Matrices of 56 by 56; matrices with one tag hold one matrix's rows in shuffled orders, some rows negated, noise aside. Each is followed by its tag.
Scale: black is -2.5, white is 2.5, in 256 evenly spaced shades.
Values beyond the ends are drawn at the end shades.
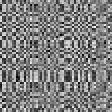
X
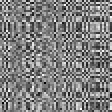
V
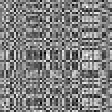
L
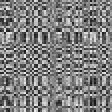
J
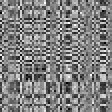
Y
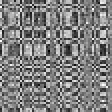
Y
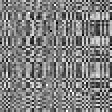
V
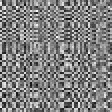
X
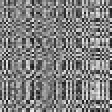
V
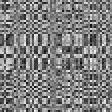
J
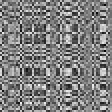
Y
